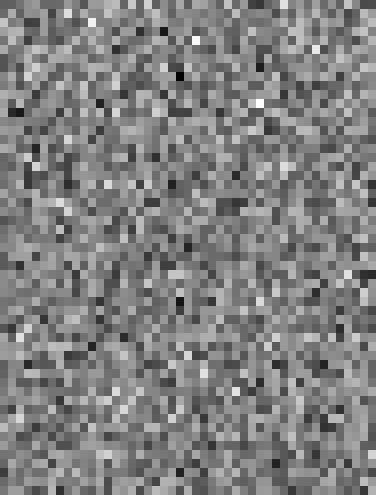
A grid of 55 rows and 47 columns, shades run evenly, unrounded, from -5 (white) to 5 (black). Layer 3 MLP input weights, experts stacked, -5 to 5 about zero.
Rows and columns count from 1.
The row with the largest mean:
41
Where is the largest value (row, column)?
9, 23
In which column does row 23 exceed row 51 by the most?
47
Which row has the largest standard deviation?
13
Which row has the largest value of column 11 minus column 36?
1
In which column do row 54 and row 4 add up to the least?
46
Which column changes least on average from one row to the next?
17
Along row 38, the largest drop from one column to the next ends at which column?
3
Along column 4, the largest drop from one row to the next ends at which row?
42
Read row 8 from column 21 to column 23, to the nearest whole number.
-3 2 2
